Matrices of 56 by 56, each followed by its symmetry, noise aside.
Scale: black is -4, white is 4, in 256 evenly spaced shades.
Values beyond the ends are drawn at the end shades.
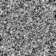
same after a half turn.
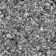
symmetric across the other diagonal.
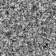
symmetric.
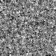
antisymmetric.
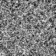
symmetric across the other diagonal.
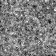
symmetric across the other diagonal.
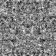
mirrored left to right.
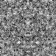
mirrored left to right.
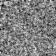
antisymmetric.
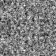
mirrored top to bottom.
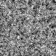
symmetric across the other diagonal.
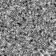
symmetric.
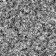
no symmetry.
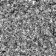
no symmetry.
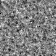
antisymmetric.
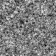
symmetric.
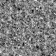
same after a half turn.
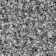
antisymmetric.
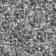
symmetric across the other diagonal.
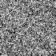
symmetric.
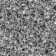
no symmetry.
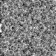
mirrored top to bottom.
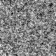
symmetric across the other diagonal.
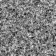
no symmetry.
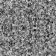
mirrored top to bottom.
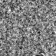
no symmetry.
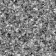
antisymmetric.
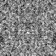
mirrored left to right.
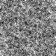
same after a half turn.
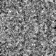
mirrored top to bottom.
